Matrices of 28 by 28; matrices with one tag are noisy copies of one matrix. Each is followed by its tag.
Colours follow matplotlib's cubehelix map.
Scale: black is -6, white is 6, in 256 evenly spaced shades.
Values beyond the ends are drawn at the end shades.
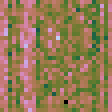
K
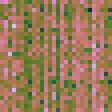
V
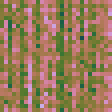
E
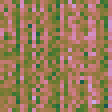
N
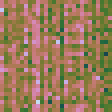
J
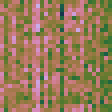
J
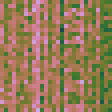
J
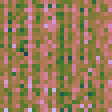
E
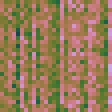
N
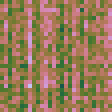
E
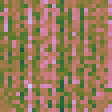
E
